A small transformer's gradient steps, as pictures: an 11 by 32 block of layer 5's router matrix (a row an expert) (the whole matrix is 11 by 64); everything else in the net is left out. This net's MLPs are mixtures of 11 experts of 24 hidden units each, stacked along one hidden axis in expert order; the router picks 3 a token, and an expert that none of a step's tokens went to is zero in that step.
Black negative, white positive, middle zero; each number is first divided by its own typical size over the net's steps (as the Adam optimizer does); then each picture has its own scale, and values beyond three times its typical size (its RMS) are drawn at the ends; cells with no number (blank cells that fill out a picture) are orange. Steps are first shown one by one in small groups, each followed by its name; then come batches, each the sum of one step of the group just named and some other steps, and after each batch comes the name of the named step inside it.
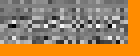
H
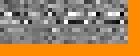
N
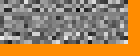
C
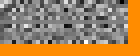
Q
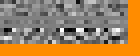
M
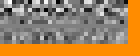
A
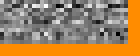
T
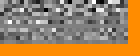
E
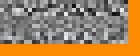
C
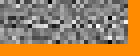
H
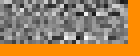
Q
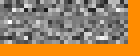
E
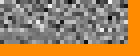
E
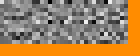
E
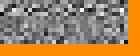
Q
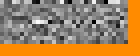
E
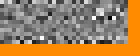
A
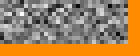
T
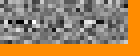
C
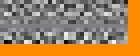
N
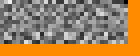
Q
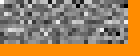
T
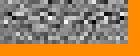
A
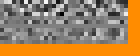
A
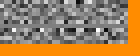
M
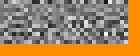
C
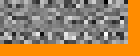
C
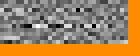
C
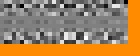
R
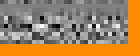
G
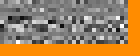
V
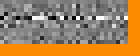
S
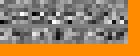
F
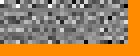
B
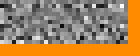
V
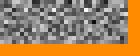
G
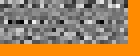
R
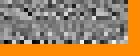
R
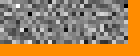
B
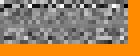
B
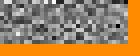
R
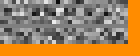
F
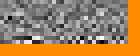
V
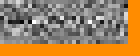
S
